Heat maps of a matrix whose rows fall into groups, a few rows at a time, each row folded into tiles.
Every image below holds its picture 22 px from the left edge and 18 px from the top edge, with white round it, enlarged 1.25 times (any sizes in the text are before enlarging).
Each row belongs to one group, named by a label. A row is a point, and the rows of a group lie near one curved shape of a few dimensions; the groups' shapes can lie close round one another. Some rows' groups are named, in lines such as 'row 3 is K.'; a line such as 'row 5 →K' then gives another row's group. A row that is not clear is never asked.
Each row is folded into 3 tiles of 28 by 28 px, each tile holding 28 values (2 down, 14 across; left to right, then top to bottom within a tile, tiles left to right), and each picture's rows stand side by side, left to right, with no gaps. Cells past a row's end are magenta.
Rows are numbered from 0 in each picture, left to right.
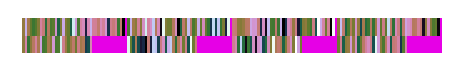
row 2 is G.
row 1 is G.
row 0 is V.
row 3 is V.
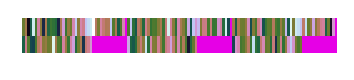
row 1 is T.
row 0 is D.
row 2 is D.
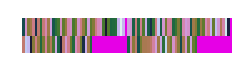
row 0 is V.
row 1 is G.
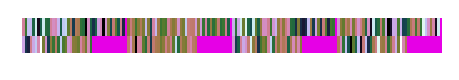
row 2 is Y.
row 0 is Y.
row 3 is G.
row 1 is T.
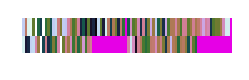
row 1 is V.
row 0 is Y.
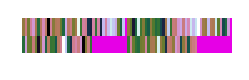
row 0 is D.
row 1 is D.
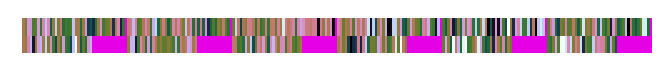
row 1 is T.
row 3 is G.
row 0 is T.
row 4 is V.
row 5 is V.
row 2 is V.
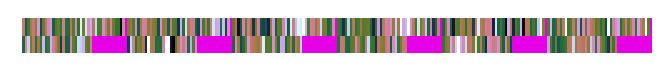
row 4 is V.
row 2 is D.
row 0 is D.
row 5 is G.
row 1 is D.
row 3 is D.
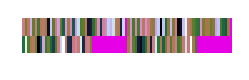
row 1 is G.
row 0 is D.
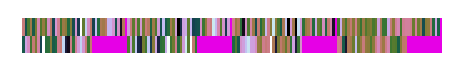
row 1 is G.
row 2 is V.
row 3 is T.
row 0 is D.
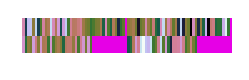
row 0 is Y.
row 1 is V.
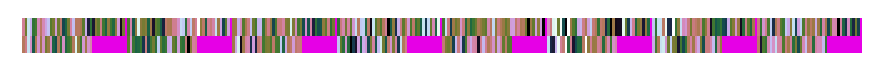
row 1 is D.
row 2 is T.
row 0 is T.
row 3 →G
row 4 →V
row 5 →Y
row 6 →Y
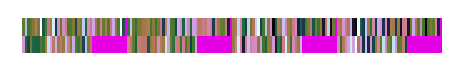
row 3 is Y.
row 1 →V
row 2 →T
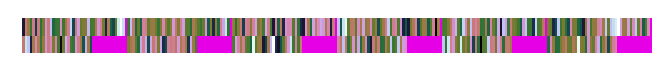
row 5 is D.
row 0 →V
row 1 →V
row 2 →D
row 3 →T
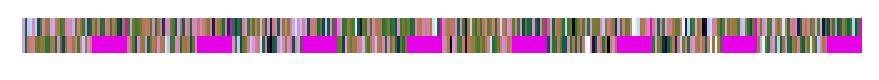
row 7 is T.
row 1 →V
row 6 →G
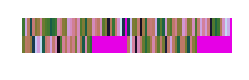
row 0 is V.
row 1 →V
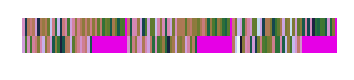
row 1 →Y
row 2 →T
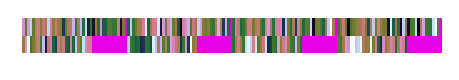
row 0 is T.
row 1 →G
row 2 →V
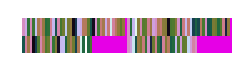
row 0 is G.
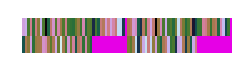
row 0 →G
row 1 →T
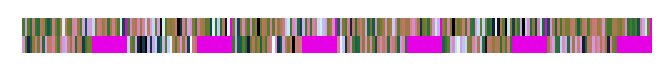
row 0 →T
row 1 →G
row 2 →D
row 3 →V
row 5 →V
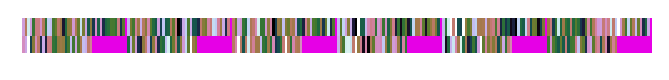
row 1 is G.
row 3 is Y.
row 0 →T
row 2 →T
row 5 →D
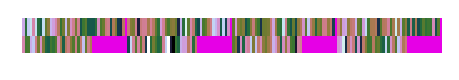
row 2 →T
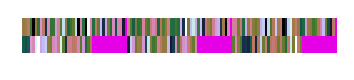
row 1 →D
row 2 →G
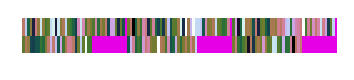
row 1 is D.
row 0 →G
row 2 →D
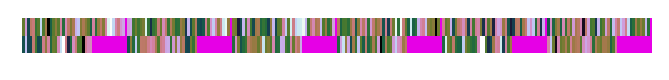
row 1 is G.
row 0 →D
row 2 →D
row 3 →D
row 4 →D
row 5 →V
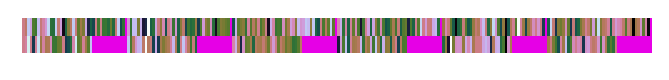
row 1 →Y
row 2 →V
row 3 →G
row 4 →T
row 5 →V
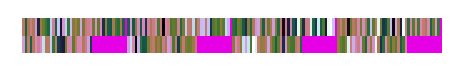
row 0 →Y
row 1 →V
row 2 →V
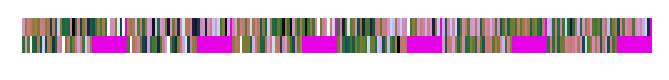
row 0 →G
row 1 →D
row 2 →G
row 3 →D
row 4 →Y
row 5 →G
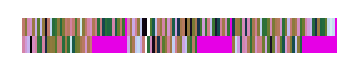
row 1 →Y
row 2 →V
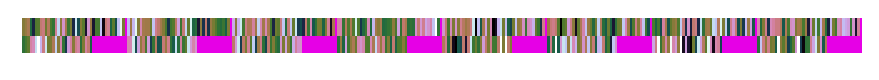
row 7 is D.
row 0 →V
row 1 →T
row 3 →G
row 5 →T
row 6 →Y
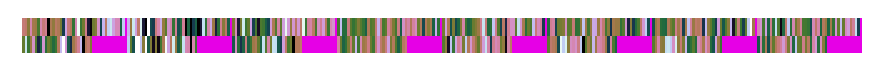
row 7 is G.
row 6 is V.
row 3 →T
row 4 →T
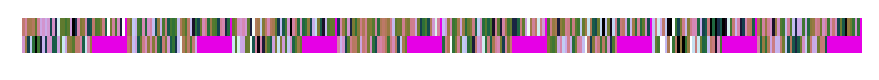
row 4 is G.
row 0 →G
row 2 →Y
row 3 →V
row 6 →Y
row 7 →Y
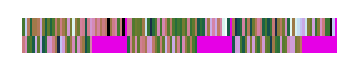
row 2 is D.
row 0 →V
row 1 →G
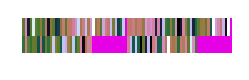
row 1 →G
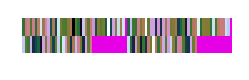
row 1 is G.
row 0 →G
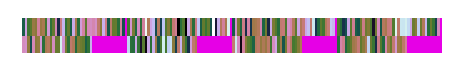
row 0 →V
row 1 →G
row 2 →V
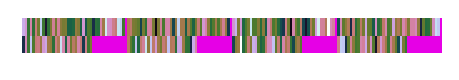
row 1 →T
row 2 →G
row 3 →V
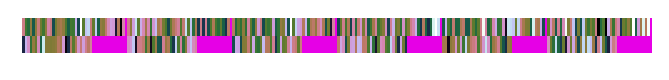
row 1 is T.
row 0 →D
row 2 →D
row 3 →V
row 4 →T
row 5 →G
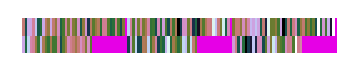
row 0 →Y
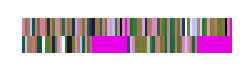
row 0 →D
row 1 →D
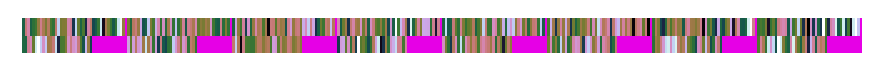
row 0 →V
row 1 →Y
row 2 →V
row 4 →T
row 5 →V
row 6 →V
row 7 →V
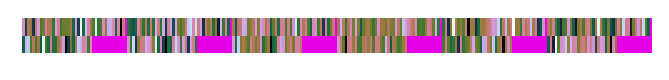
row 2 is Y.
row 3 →T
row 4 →D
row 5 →T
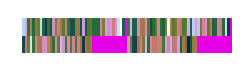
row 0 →G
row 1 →T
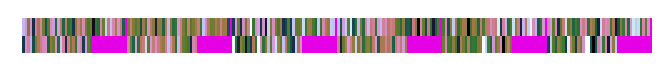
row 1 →T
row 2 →G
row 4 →D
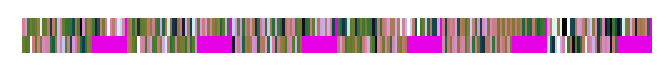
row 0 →G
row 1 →V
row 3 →D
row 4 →Y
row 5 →Y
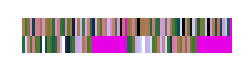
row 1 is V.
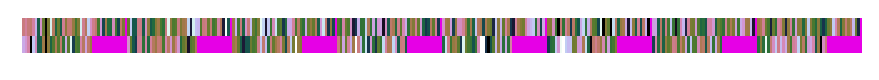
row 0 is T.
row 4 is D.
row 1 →T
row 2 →G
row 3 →Y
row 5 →V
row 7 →T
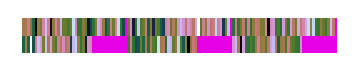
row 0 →T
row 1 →D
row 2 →V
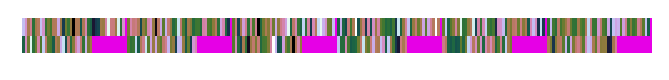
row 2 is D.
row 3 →G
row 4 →G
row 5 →T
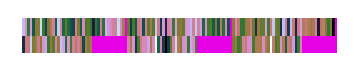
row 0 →G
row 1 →Y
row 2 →V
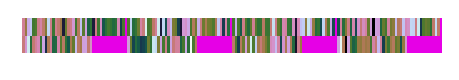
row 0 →T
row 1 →G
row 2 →T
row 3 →V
